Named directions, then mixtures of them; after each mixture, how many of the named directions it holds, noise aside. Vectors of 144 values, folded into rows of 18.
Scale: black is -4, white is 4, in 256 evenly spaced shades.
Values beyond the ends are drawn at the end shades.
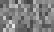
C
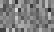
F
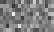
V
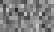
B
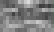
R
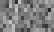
two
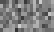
four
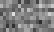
four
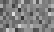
two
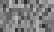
three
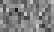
one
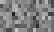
two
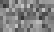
four
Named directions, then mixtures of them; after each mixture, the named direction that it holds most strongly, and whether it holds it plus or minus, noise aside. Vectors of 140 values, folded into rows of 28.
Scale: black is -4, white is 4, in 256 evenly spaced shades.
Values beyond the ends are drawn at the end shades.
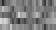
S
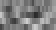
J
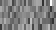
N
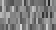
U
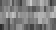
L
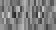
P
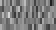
P, plus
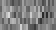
U, plus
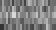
L, plus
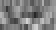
J, plus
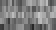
L, plus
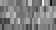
N, minus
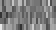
U, minus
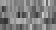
S, minus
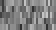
U, minus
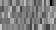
N, minus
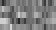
S, plus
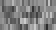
U, minus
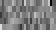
N, minus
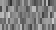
U, plus
